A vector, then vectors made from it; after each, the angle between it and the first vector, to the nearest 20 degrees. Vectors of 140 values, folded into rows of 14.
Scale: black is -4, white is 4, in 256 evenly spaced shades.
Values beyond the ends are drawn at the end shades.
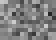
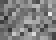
140 degrees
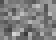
120 degrees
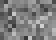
120 degrees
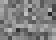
60 degrees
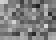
20 degrees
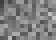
120 degrees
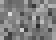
80 degrees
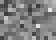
80 degrees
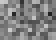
20 degrees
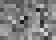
80 degrees
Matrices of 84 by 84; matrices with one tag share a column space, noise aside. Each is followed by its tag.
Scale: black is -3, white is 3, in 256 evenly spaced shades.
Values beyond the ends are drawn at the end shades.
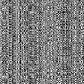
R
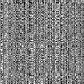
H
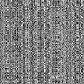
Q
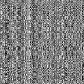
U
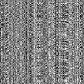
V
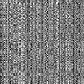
H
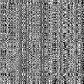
H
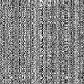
Q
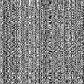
Q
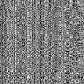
Q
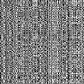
Q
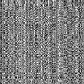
Q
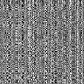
Q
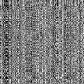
Q
